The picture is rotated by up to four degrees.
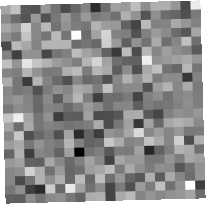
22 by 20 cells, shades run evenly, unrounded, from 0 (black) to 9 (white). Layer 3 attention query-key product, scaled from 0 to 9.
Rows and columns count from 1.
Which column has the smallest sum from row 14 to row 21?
8
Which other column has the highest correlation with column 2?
14
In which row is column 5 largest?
21
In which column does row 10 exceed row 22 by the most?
11
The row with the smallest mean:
17
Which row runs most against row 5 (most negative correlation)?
9
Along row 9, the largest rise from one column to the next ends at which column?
4
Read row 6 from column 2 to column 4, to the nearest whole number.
2 5 5
